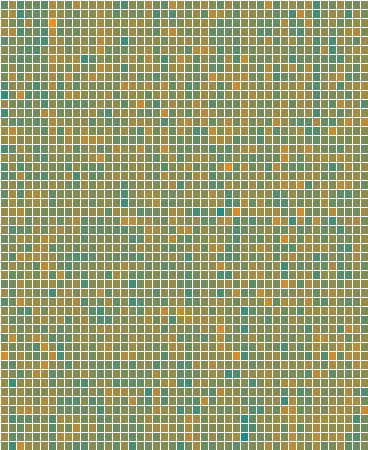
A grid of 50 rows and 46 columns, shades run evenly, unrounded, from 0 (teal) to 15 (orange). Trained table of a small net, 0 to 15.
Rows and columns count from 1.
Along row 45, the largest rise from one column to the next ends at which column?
37
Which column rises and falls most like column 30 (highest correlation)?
42
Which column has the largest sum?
7
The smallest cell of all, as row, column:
49, 31
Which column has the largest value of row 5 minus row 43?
24
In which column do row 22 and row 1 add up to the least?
16
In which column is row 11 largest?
3
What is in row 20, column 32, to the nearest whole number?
8
